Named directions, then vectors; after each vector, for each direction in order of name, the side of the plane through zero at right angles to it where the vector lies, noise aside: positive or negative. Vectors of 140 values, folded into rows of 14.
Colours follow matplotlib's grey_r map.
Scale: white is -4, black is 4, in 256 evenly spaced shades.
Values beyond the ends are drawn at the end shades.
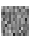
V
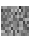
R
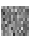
positive, positive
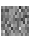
positive, negative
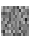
negative, positive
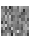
negative, negative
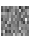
positive, negative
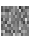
positive, negative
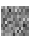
positive, positive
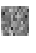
positive, positive
